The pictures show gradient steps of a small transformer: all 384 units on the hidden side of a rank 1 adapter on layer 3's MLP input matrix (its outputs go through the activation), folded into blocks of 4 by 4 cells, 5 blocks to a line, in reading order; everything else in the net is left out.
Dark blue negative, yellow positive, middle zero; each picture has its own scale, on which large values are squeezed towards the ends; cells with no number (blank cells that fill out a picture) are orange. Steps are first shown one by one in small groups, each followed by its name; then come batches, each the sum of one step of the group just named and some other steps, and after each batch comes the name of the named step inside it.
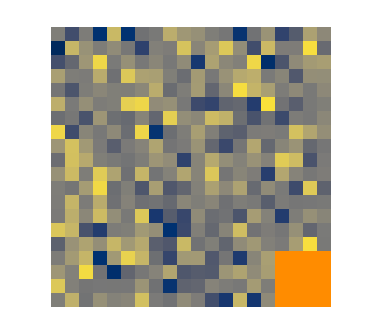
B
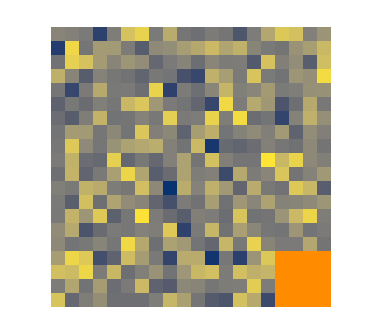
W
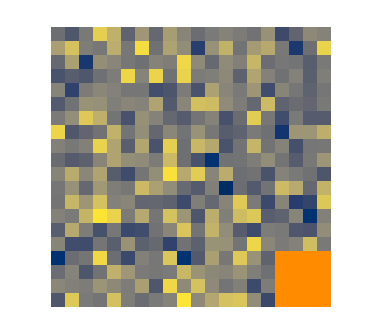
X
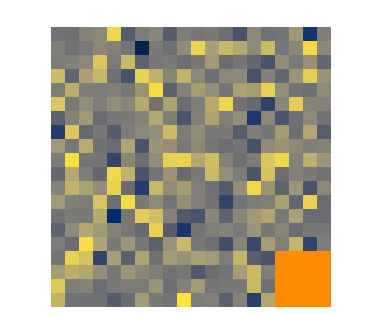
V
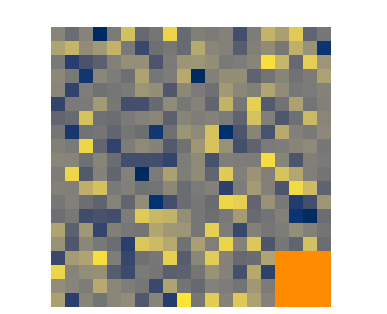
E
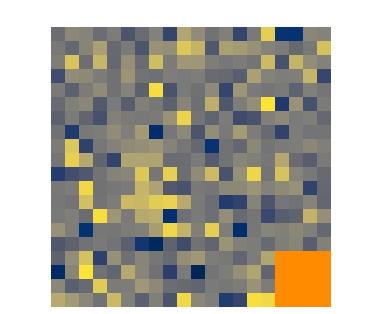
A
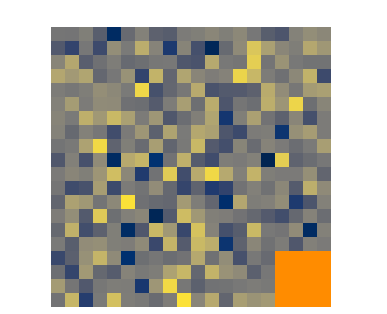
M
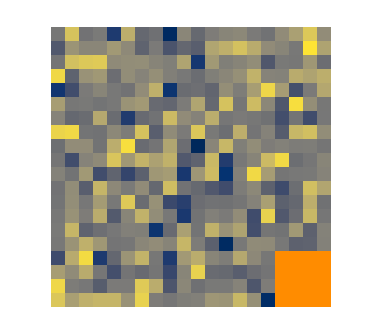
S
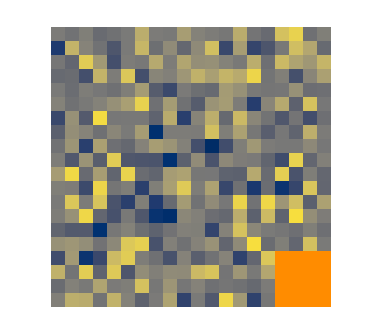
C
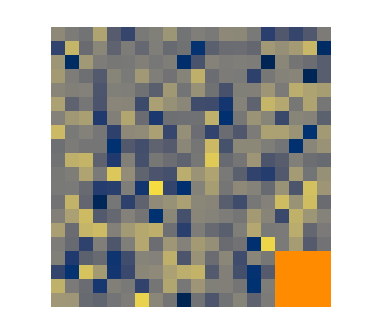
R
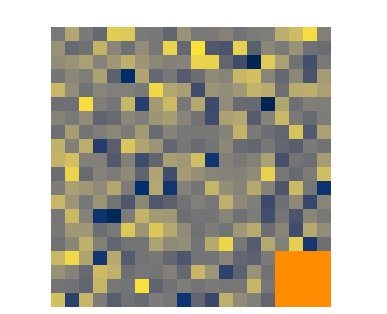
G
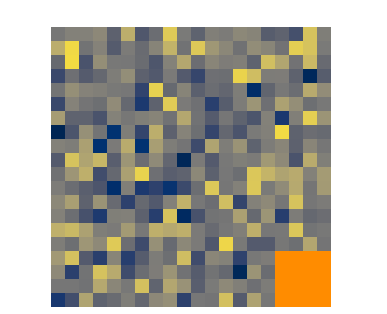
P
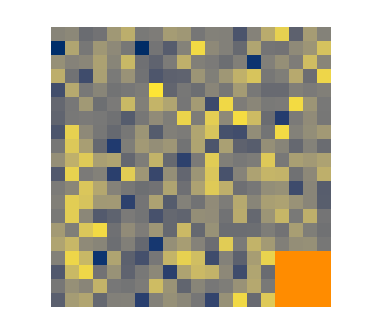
W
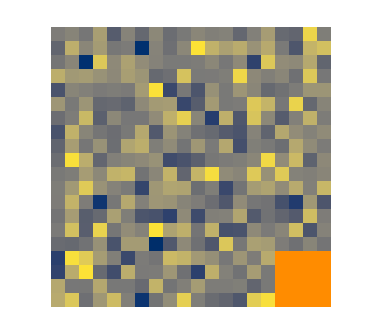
A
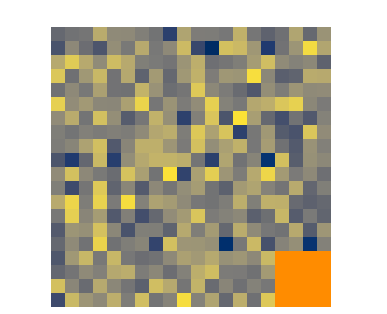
M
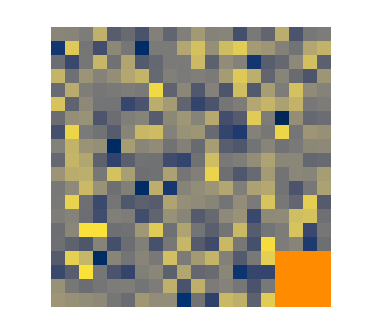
R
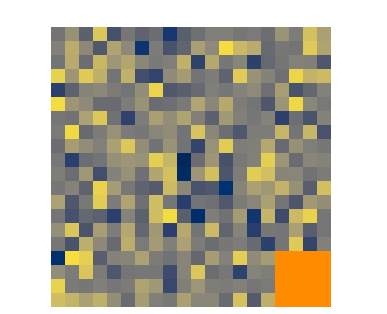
S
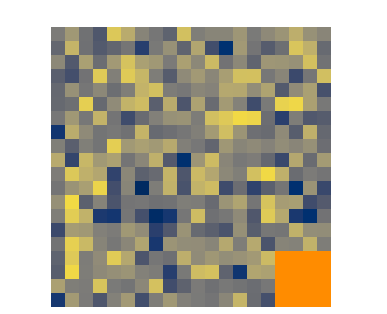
C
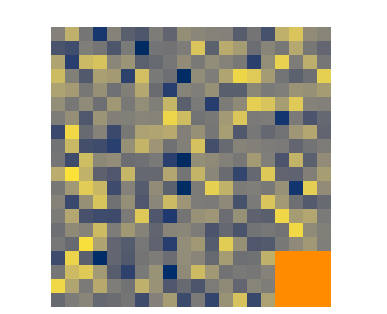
C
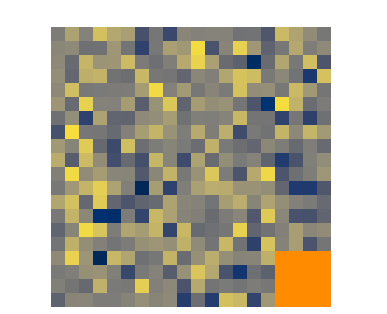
G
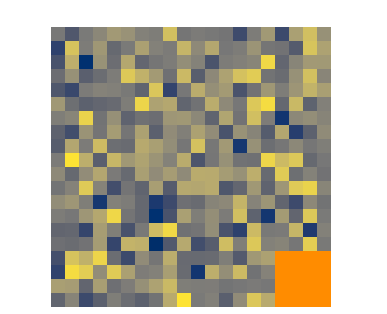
W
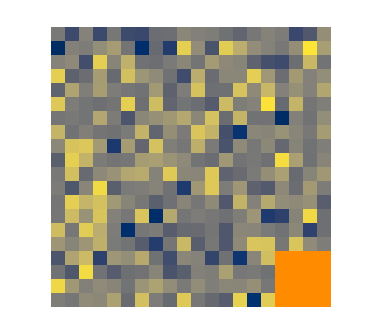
B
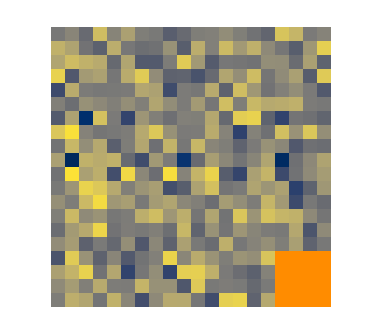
X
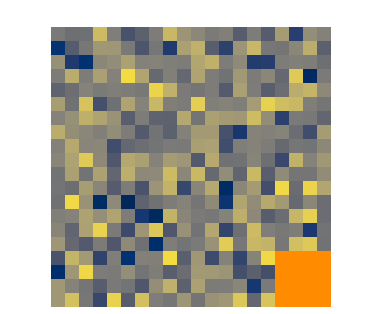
R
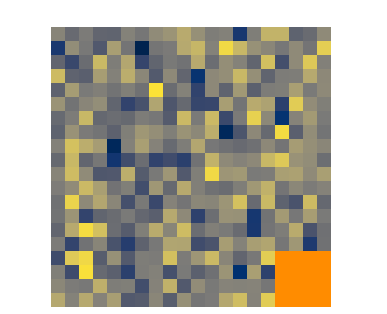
E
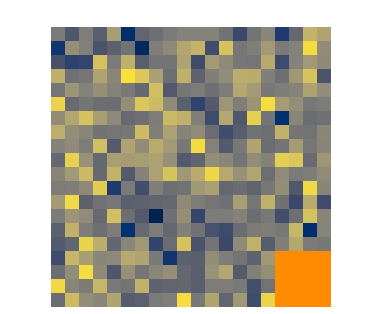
B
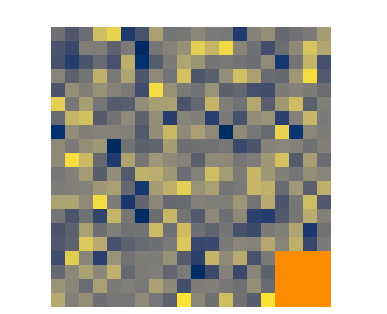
V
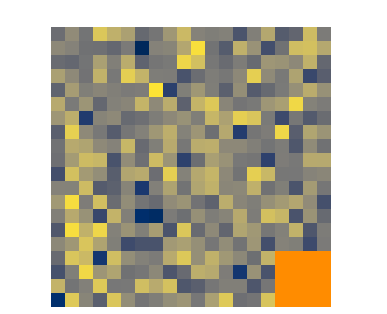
P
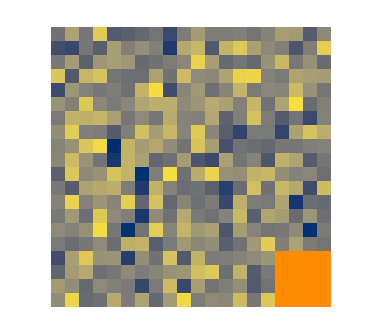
M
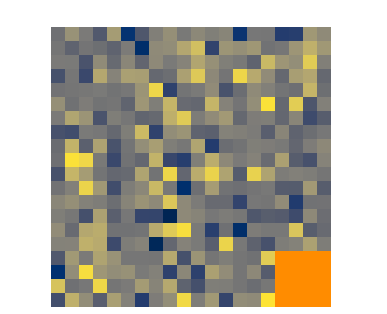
A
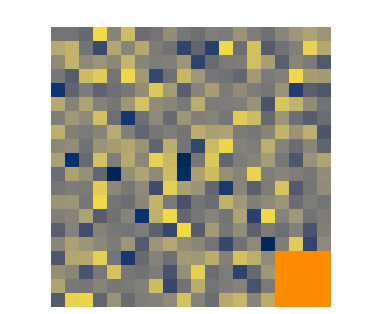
S
